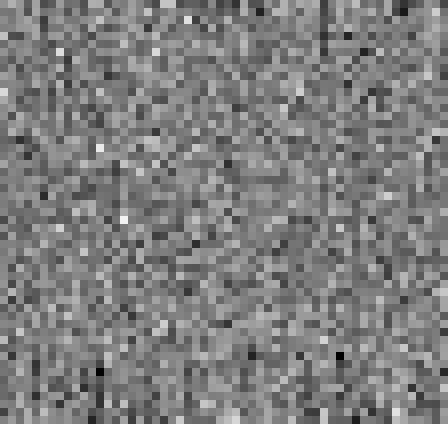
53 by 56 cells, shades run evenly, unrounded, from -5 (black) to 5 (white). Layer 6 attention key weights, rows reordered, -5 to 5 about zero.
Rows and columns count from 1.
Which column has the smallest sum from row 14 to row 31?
45
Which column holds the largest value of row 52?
50
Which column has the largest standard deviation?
13
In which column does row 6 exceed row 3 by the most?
25
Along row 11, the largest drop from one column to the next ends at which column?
9
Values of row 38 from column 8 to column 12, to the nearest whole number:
1 1 2 0 0
